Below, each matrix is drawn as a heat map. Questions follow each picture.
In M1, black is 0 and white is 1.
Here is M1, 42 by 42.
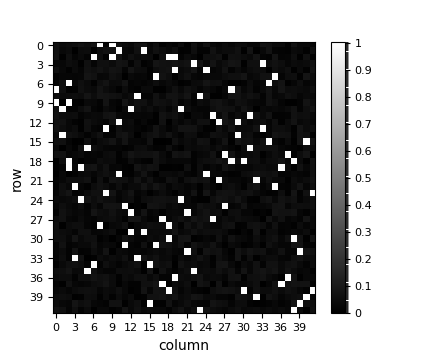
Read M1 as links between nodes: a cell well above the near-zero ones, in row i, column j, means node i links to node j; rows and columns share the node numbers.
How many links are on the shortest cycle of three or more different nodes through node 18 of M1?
3
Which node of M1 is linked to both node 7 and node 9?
node 0
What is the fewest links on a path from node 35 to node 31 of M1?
3
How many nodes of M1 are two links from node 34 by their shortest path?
2
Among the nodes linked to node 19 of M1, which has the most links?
node 2
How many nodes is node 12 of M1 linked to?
3
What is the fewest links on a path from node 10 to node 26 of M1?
2
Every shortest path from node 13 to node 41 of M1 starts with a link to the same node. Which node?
node 8
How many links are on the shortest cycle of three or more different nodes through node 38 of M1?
3
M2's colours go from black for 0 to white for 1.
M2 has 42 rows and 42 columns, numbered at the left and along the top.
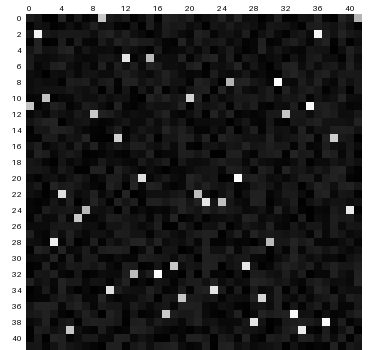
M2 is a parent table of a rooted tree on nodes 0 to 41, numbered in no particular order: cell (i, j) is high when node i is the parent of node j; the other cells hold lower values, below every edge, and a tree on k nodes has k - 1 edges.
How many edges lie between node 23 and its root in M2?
2
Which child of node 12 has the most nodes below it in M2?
8
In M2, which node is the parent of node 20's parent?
34
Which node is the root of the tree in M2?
39
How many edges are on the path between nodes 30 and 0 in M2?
5
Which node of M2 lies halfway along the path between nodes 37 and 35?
15
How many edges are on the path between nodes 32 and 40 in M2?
7
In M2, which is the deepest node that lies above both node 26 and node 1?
10
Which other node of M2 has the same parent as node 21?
4
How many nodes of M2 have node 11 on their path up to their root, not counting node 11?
6
